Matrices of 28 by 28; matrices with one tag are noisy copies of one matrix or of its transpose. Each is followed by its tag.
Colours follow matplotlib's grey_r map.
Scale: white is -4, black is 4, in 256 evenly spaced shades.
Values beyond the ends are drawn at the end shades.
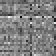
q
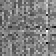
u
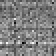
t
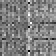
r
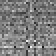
u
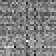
u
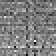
u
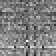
u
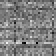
t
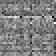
q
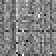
q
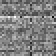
q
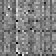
q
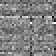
q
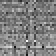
u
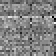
q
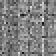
t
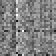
q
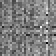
u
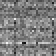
t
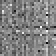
u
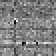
t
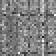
t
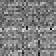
r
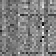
t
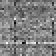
t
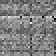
q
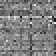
q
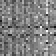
u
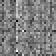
q
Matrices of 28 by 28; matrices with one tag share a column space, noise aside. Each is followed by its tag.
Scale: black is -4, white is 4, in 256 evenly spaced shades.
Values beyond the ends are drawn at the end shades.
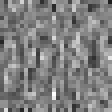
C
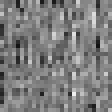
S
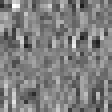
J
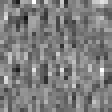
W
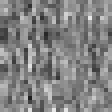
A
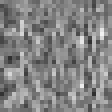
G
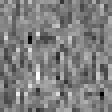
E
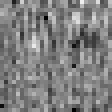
S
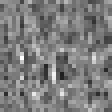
E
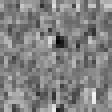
J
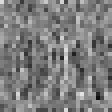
C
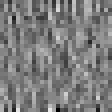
A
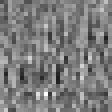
E
